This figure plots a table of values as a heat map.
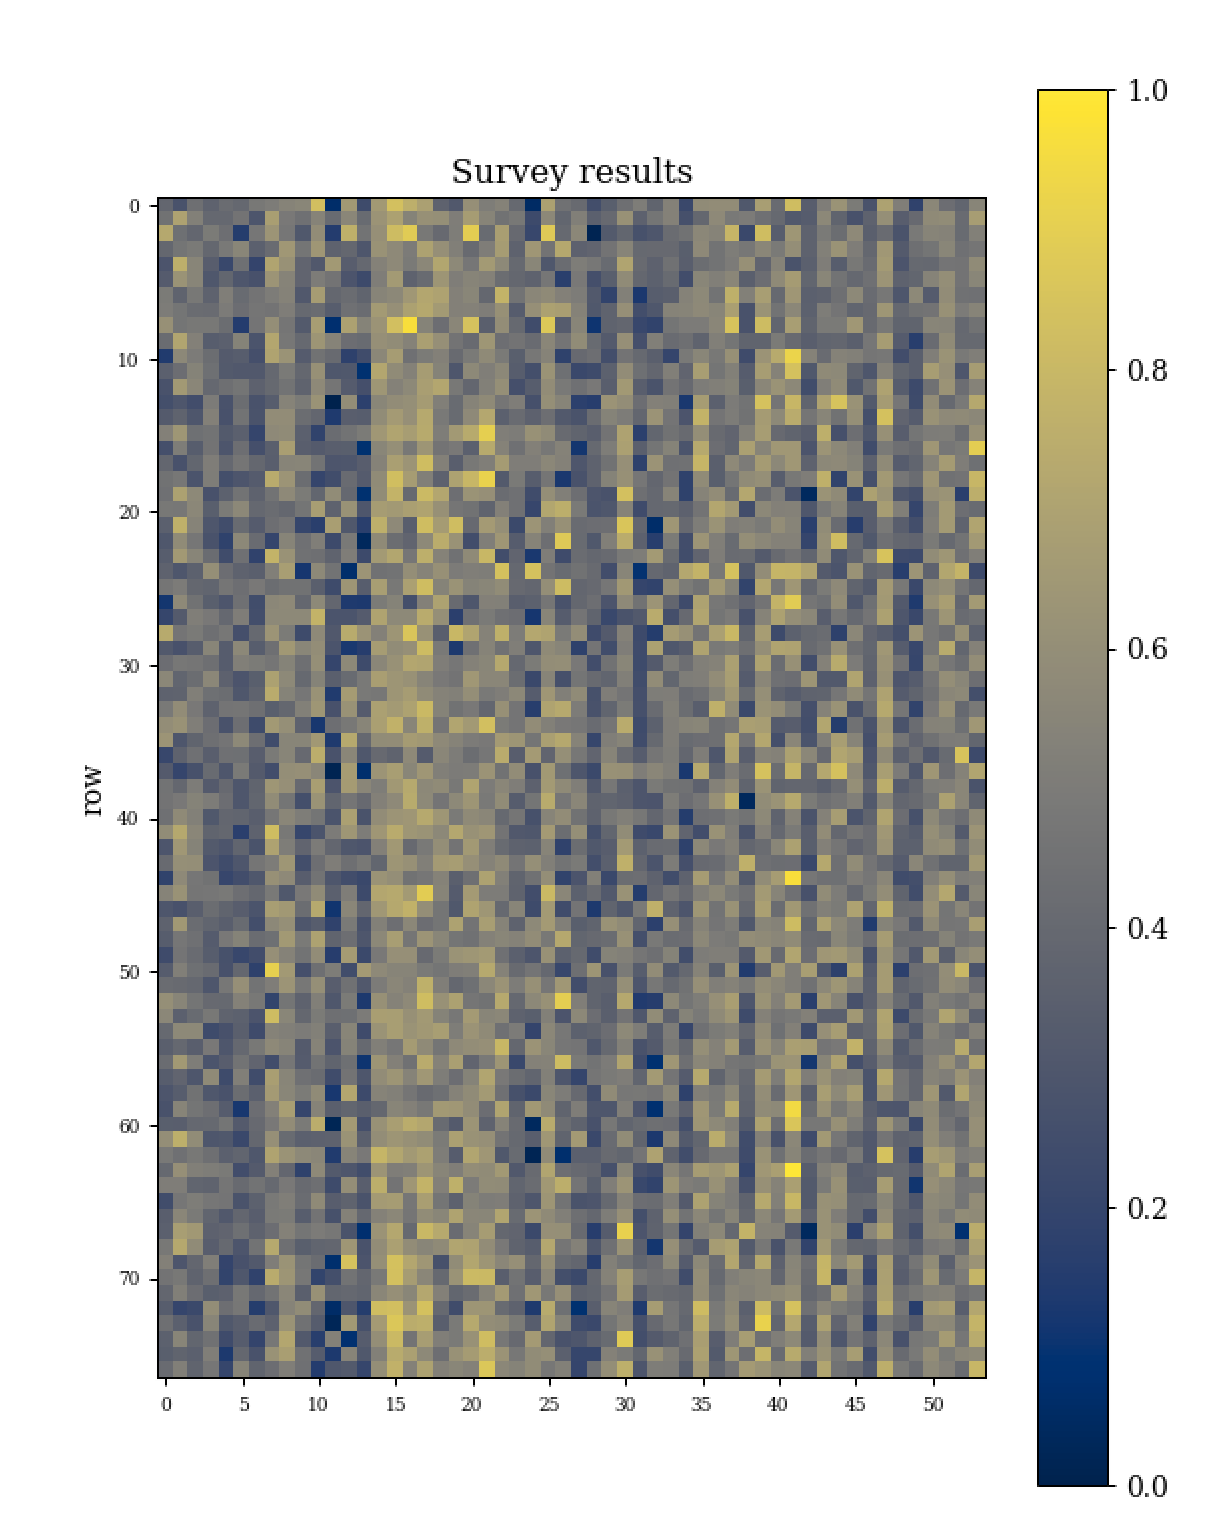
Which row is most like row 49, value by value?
58
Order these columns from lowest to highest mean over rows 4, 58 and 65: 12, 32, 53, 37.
32, 12, 37, 53
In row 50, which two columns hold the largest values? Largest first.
7, 52
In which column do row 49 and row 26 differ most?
12
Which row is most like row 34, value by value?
15
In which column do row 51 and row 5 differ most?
26
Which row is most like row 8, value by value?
2
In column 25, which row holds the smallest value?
4
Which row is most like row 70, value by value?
18
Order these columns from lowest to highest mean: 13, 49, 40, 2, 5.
13, 49, 5, 2, 40
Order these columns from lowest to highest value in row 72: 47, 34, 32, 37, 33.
34, 33, 37, 32, 47
